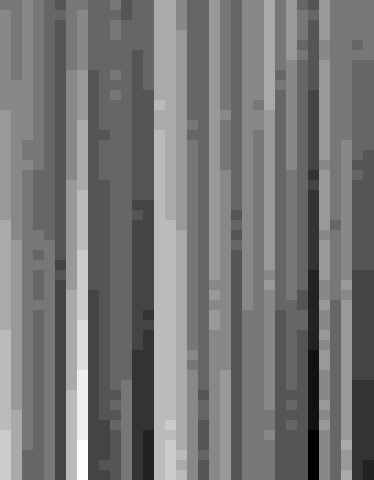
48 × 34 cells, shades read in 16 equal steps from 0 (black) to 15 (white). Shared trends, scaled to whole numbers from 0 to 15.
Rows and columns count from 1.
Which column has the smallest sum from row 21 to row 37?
29
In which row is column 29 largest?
2
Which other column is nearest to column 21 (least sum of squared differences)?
32
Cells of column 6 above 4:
27
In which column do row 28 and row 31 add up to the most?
8
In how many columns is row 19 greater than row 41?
15
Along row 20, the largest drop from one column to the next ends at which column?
9
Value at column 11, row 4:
7
